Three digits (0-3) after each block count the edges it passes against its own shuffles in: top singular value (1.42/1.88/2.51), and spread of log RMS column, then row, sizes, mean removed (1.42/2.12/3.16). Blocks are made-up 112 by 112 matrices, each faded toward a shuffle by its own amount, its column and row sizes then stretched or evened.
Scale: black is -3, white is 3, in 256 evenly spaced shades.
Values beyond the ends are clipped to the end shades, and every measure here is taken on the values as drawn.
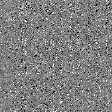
0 2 0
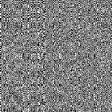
3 3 0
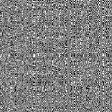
3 3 1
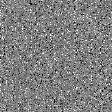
0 2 0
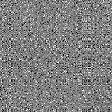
3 1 1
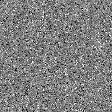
1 1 0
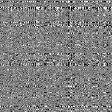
3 2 3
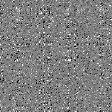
2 2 1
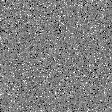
0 0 1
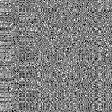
3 0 0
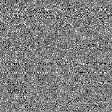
2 1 2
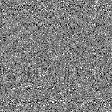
2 0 2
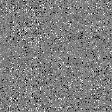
1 2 1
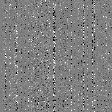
1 3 0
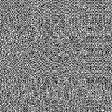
3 0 0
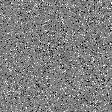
0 0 0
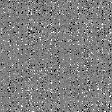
0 3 2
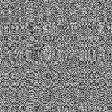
3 0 1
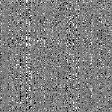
1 3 2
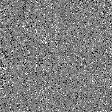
0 2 0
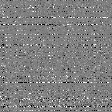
2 1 3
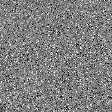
0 1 1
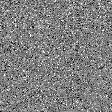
1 0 1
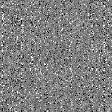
2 2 0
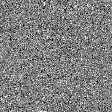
0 1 1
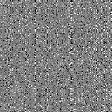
3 2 0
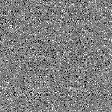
2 1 1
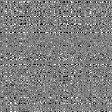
3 2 3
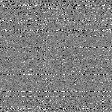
2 1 3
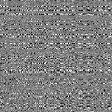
3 1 3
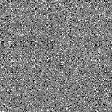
2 1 1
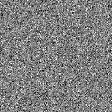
1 1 0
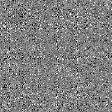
2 2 2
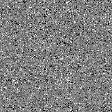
0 1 2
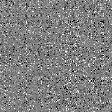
2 2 1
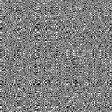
3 2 2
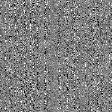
0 3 0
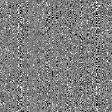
2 3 1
